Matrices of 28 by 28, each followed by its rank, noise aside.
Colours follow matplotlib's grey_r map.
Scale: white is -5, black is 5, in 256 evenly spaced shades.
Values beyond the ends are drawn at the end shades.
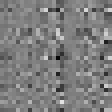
three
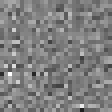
six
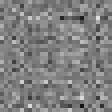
three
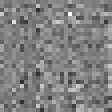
six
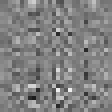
three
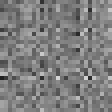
three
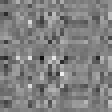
three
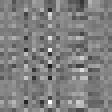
two
